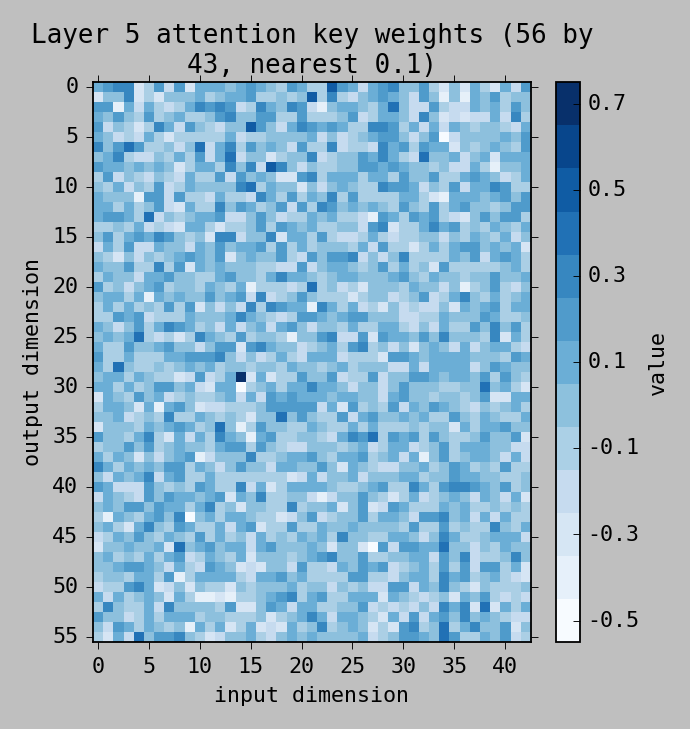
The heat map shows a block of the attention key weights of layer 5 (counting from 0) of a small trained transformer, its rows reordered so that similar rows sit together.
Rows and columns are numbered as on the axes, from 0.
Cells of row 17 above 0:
16
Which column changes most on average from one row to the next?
14
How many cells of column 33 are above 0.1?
9
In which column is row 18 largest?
6
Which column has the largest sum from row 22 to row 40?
38
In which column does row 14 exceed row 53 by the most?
28
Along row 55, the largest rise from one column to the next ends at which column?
4
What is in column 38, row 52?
0.4
